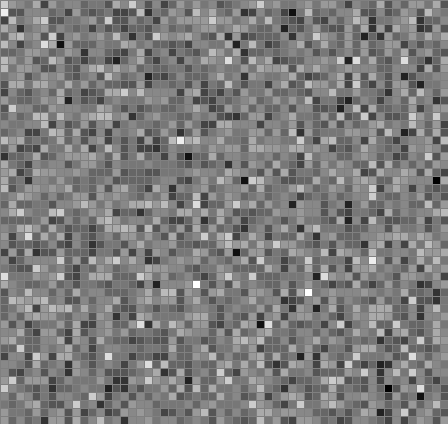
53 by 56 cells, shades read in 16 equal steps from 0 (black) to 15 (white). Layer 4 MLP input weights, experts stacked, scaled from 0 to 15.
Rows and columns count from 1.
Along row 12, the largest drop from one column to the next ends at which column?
26
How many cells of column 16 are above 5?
34
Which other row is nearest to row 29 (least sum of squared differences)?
25
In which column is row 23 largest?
32
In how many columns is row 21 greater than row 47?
28
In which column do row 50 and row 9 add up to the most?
12
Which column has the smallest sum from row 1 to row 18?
19
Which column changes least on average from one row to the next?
11
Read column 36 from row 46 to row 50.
5 10 6 3 9
